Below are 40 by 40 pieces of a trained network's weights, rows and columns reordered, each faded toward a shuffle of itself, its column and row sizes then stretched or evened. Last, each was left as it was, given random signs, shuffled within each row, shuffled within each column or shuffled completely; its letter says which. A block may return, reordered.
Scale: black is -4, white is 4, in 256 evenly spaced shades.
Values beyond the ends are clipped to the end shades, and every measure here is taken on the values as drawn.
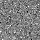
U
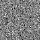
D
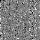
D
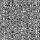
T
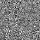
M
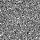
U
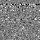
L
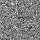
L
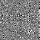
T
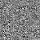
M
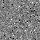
U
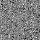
D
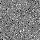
U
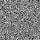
T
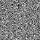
D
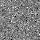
U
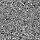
L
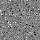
L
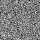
L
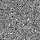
U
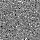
U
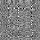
T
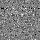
L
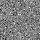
U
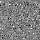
L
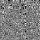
T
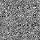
M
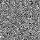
M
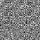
T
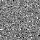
L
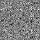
M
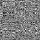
T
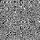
T
